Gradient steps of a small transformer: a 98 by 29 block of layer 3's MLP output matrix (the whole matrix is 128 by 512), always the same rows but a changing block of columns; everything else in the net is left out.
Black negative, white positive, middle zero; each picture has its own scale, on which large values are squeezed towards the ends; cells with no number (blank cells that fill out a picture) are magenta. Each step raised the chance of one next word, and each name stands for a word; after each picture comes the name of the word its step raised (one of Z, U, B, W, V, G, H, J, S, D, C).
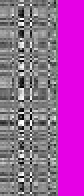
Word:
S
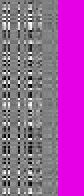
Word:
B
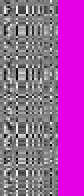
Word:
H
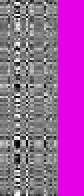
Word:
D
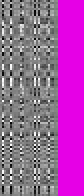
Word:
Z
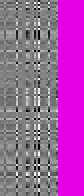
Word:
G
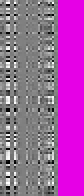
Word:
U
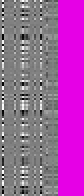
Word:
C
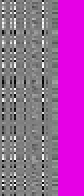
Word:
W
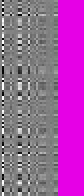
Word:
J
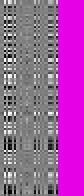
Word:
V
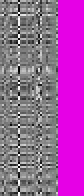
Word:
J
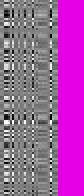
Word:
S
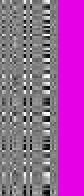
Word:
V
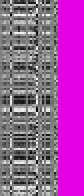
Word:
U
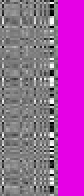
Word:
Z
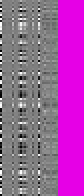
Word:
B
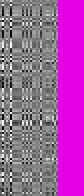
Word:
S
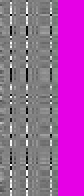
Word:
H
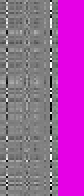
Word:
W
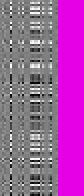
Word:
W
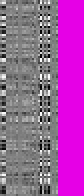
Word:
V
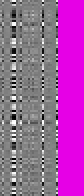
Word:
S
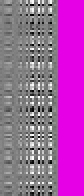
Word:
U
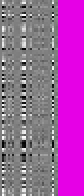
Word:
D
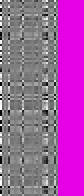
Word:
C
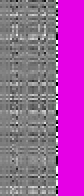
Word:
C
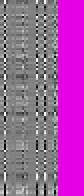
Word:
V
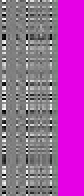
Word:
C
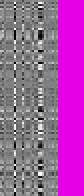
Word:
G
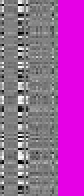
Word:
U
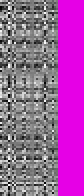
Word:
W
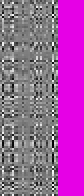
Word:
D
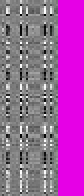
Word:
H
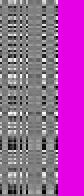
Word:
V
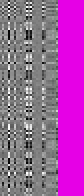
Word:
G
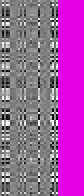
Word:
S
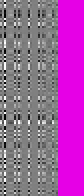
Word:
S
